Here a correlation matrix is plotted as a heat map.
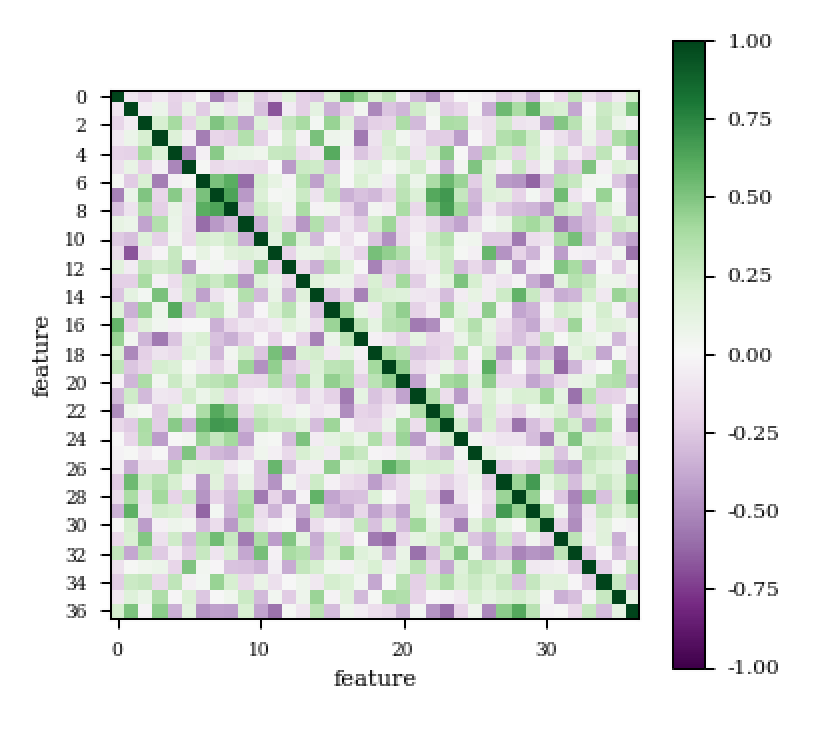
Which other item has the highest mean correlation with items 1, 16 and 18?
0
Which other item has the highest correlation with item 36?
28
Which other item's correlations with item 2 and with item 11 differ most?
31
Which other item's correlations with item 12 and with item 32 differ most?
24
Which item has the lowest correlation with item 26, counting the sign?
36
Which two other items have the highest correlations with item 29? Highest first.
27, 1
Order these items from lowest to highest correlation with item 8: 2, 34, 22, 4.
4, 34, 2, 22
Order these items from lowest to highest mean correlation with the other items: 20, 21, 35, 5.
21, 5, 35, 20
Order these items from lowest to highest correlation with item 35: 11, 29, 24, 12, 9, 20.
12, 24, 11, 29, 9, 20
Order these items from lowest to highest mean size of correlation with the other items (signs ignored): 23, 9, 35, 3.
35, 3, 9, 23
